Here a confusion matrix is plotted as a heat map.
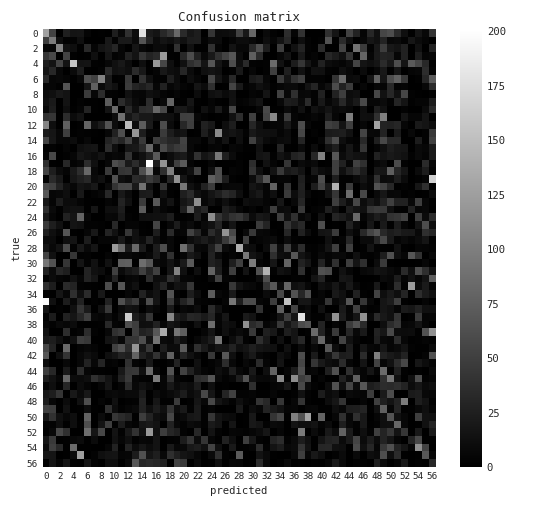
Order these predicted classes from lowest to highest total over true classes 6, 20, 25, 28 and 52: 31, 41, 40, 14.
41, 31, 40, 14
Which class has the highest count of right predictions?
37
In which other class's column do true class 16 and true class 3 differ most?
17
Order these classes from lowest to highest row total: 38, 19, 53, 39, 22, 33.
53, 22, 33, 38, 19, 39
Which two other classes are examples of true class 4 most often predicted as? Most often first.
16, 33
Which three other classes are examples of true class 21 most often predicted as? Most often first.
44, 0, 46
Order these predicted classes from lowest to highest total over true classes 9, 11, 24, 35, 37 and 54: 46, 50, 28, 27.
28, 50, 27, 46
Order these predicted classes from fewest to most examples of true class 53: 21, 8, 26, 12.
8, 12, 26, 21
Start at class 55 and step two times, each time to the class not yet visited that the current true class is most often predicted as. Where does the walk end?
33
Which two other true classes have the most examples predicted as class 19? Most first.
31, 39
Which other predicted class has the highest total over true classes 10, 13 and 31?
32
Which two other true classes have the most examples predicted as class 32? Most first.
31, 19
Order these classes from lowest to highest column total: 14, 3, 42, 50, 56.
56, 3, 50, 42, 14
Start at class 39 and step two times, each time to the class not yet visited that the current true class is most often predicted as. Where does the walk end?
15
